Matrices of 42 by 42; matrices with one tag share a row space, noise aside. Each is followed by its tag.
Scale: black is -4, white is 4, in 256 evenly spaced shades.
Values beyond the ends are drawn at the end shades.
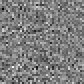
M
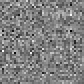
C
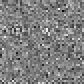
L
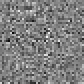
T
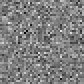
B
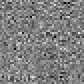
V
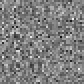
C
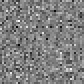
C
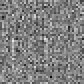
M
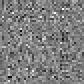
V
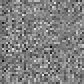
M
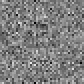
M
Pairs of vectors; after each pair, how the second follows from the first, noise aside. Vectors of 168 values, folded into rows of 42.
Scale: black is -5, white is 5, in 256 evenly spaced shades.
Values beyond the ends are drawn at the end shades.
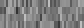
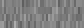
wrapped around, negated, shrunk.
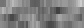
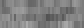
wrapped around, negated, shrunk.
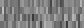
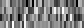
wrapped around, negated, scaled up.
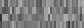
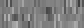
wrapped around, partly zeroed.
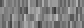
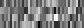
scaled up.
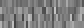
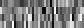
scaled up.
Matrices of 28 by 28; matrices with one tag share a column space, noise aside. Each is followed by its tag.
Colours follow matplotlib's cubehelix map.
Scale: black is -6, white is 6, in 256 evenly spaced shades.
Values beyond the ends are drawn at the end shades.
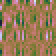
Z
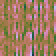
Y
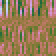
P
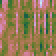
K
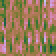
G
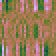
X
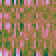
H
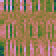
X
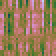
K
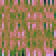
H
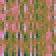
Y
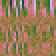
P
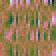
Z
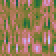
G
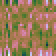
H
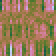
X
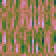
G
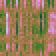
K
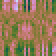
X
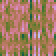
Y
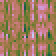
Y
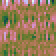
Z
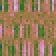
X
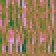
G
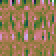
Z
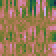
P
